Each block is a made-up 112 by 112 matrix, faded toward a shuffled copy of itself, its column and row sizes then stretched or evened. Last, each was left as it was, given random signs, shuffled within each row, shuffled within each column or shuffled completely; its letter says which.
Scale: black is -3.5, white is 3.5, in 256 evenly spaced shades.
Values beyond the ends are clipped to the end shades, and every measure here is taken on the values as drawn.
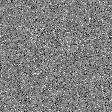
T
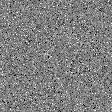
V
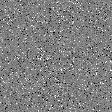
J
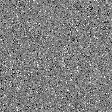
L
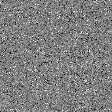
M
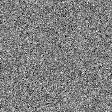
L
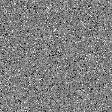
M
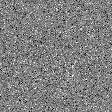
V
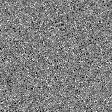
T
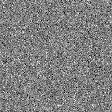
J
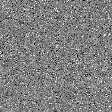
J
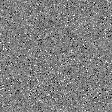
M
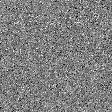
T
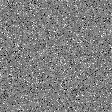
V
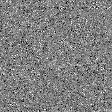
M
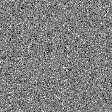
J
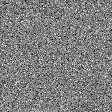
V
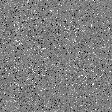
M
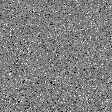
T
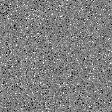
M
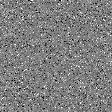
M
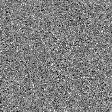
M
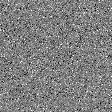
T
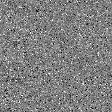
M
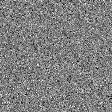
T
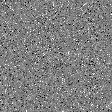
L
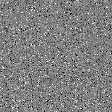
J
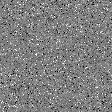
T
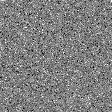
V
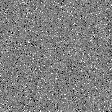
L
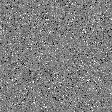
T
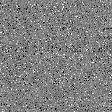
J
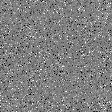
M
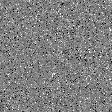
L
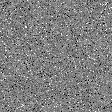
V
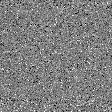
T
